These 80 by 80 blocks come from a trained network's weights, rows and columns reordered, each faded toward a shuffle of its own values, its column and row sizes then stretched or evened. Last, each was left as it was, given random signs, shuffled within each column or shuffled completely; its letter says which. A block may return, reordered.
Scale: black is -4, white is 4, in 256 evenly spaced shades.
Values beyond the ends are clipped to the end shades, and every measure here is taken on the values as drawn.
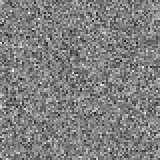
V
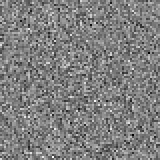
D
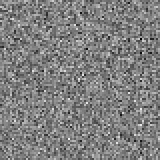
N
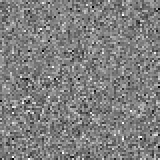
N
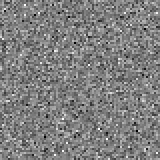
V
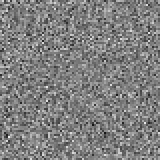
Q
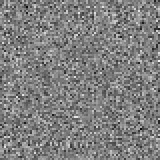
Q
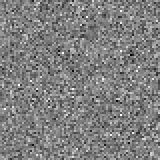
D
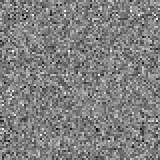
N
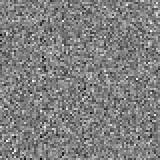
D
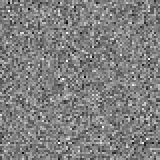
Q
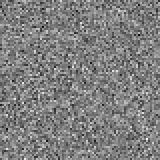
D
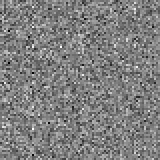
D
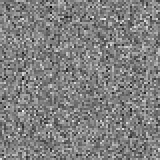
N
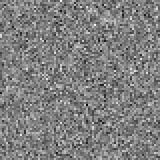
D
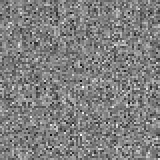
Q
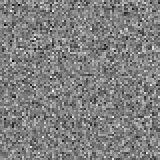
Q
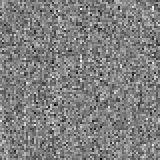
D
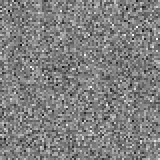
V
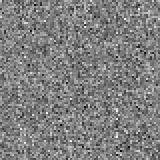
D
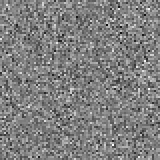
D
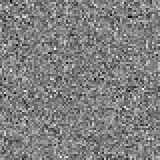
Q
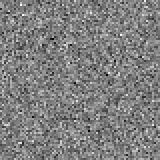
V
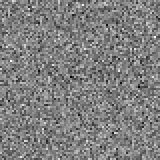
V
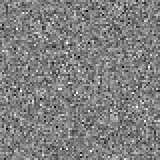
V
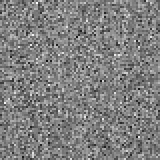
D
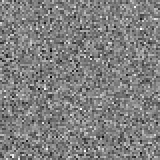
N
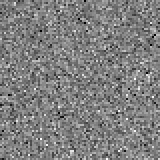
V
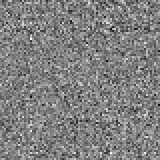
N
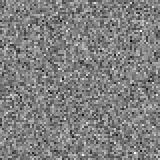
V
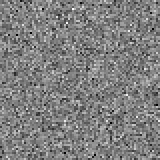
V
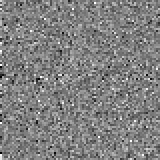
N
